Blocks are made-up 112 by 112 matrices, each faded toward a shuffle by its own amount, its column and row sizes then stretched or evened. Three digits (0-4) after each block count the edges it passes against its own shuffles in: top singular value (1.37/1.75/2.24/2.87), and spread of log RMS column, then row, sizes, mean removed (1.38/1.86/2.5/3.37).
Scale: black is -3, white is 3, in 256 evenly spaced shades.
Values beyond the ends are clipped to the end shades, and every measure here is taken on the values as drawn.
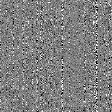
2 4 0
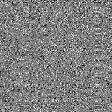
3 0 2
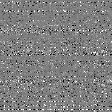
2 2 4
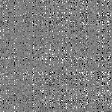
1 4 3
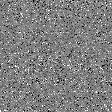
0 0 2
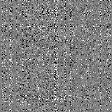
1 4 3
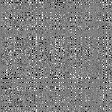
2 4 4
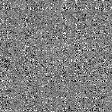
1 3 3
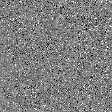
0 2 1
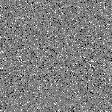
1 1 1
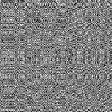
4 0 1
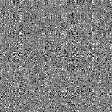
3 2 2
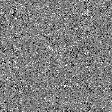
1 2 2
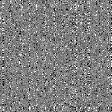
3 3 1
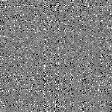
2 3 3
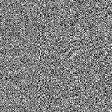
3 2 0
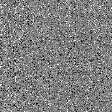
0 2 0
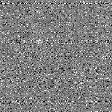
3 0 3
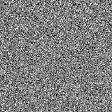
2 1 1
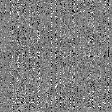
1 4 2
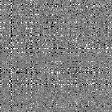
3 3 4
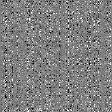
1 4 3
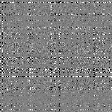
3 3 4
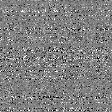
1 2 4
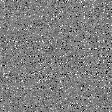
0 1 2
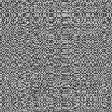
4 0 3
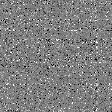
0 1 3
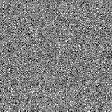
3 1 1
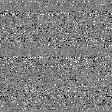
0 1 4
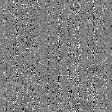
0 4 1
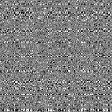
4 2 4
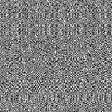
4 1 2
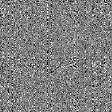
2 4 2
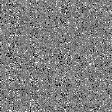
0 3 2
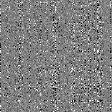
2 4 2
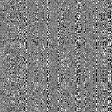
4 4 1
